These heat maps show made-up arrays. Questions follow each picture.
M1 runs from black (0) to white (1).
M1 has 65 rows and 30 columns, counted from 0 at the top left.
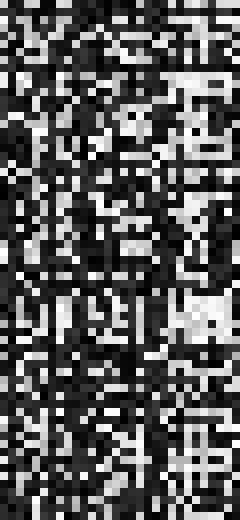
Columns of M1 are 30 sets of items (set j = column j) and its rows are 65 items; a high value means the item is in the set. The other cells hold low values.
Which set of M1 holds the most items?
23
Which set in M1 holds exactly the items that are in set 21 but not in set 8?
13
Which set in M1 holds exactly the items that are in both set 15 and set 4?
16
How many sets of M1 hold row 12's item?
8
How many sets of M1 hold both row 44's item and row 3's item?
4
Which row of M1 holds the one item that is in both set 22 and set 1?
14
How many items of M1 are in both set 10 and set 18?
1
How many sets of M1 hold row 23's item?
4
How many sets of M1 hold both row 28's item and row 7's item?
6
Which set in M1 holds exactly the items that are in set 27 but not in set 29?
26
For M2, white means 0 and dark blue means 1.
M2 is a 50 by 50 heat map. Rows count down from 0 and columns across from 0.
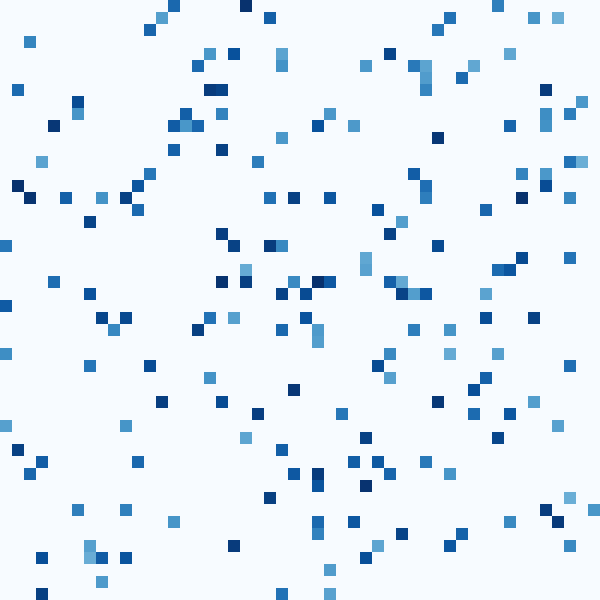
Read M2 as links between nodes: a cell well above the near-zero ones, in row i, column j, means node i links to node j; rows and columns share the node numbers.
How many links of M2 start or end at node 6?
5
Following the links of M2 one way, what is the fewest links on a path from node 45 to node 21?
4
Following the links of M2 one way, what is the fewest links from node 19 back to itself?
4
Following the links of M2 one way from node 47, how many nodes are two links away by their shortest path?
6
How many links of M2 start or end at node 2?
5
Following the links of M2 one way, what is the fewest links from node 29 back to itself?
4
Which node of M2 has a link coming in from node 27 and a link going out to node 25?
node 26
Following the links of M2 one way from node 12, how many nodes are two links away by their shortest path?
5
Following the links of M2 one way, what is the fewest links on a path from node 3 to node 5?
7
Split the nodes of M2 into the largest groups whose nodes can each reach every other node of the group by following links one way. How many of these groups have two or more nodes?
1
